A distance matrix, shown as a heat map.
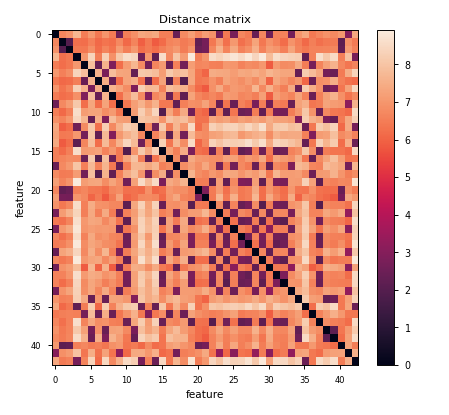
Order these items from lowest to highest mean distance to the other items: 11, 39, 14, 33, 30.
30, 33, 39, 11, 14
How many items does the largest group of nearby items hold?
11
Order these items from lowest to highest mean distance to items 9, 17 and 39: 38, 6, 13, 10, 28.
28, 38, 10, 6, 13
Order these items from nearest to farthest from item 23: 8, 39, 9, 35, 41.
9, 41, 8, 39, 35
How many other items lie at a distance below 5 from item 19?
10
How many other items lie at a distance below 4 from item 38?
5
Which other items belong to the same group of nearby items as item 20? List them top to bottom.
1, 2, 21, 40
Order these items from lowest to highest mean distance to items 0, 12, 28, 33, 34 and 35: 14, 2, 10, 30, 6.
30, 14, 6, 2, 10
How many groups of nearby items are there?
6
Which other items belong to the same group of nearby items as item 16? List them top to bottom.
4, 6, 8, 13, 18, 36
